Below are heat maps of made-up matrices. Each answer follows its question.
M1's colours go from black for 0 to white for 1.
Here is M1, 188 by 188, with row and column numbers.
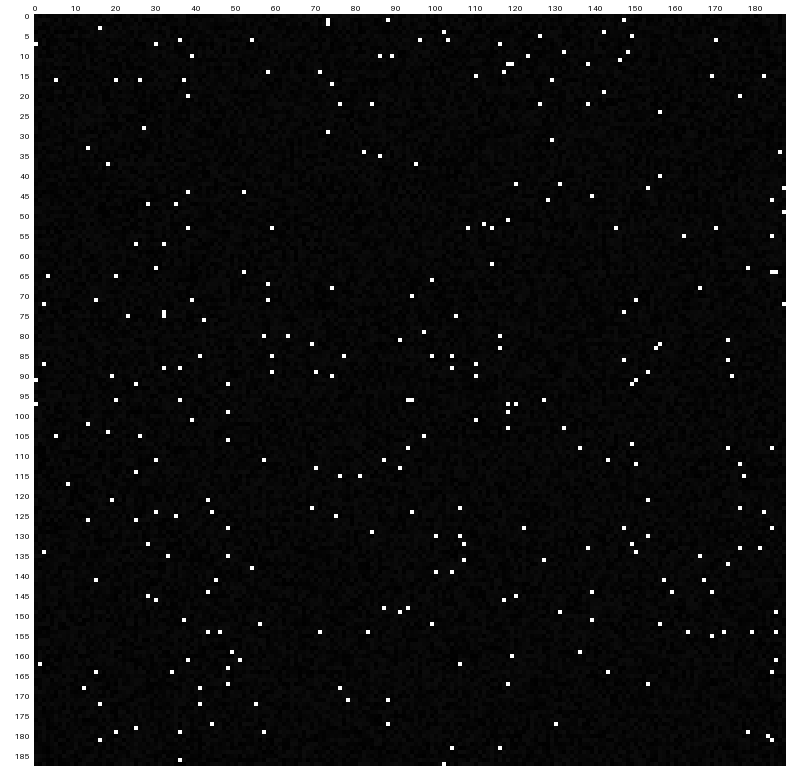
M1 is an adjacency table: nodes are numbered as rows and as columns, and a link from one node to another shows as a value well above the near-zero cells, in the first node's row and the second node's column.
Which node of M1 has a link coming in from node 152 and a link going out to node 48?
node 99
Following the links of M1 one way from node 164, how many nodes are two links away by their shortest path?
5
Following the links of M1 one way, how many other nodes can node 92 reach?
8
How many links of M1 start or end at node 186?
2
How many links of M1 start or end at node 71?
6
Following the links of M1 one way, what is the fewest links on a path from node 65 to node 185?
5
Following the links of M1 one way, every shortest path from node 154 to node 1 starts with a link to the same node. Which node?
node 172
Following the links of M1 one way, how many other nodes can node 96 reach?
7
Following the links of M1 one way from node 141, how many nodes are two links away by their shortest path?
7
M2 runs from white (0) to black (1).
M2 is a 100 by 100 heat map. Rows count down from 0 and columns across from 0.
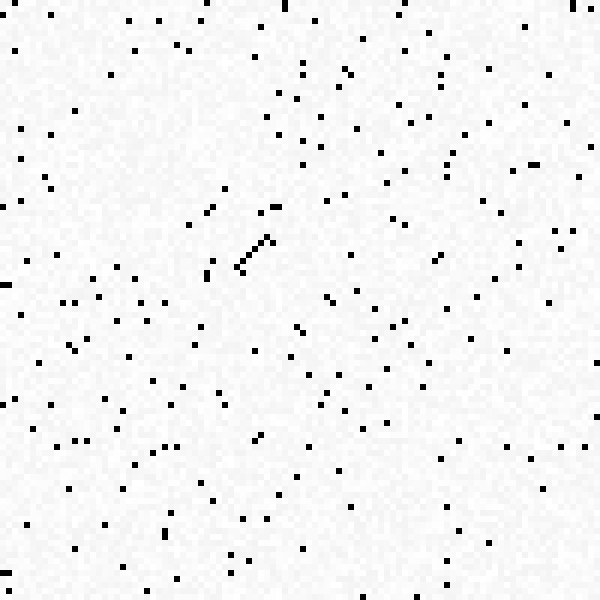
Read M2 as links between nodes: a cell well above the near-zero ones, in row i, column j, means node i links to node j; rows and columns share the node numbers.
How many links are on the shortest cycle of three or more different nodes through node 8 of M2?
4
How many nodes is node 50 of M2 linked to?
6
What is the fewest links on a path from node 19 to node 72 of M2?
5
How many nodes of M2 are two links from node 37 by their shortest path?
4
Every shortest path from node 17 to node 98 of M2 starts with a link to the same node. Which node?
node 66
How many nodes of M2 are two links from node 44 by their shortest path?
3
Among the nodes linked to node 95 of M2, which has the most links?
node 0
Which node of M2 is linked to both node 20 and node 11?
node 81
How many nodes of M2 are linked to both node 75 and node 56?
0
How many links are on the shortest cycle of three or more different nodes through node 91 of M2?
3
